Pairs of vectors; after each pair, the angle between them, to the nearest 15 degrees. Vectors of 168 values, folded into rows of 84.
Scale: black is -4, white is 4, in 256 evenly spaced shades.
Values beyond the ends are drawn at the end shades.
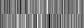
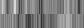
105 degrees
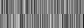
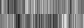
120 degrees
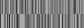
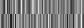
120 degrees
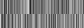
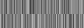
45 degrees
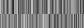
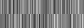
105 degrees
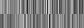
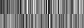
165 degrees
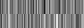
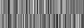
150 degrees
